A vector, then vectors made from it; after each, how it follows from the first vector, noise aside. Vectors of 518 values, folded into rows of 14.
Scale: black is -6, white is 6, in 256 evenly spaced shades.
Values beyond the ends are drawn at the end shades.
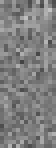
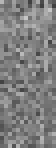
copied.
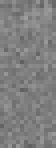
shrunk.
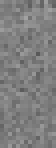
shrunk.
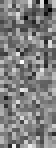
negated, scaled up.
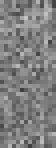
copied.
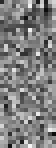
negated, scaled up.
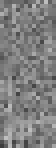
reversed.
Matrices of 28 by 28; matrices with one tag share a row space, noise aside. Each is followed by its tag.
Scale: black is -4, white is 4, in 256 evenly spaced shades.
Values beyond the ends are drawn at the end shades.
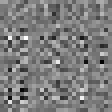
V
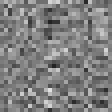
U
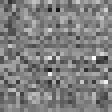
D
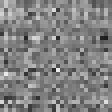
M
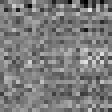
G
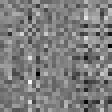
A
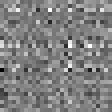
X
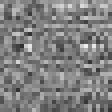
G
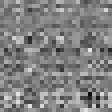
G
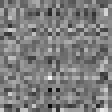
D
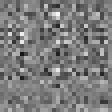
V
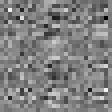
U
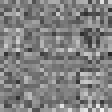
G
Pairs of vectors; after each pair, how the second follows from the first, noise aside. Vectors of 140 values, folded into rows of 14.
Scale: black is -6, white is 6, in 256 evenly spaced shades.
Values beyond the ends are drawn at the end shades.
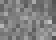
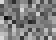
reversed, negated, scaled up.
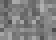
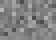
reversed, negated, partly zeroed.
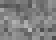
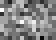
wrapped around, negated, scaled up.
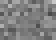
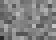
reversed, negated.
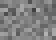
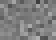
wrapped around, partly zeroed.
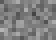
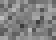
reversed.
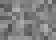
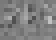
wrapped around, partly zeroed.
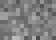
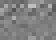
wrapped around, partly zeroed.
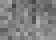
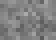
wrapped around, shrunk.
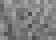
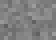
wrapped around, negated, shrunk.
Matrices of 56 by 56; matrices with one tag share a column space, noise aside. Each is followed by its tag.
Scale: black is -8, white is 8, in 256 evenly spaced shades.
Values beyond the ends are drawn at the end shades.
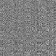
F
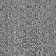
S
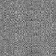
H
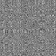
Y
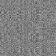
H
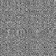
Y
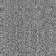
S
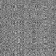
S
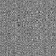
H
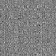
S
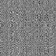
H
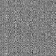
H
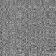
S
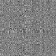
Y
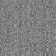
S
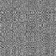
H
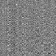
F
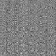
F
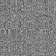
Y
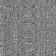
S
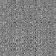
S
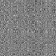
Y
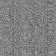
H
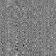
S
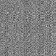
H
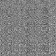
F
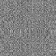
Y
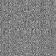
Y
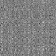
S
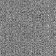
H
